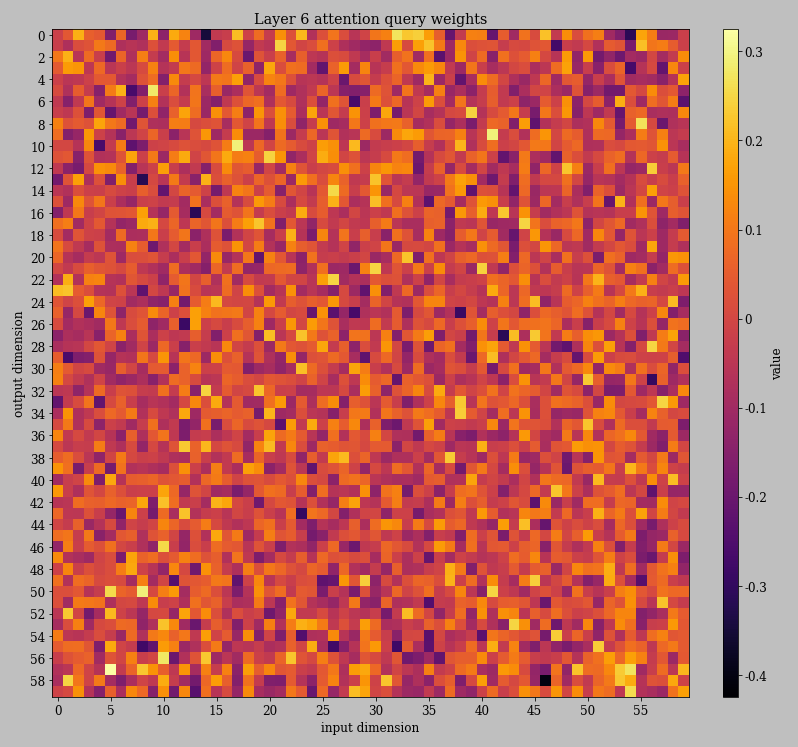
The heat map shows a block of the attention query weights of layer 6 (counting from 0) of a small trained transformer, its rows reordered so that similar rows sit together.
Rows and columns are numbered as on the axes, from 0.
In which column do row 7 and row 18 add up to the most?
39
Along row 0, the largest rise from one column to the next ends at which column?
55
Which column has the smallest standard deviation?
16
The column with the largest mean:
44
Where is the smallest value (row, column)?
58, 46
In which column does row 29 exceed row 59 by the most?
13
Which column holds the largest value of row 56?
10
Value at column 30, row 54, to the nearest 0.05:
0.05
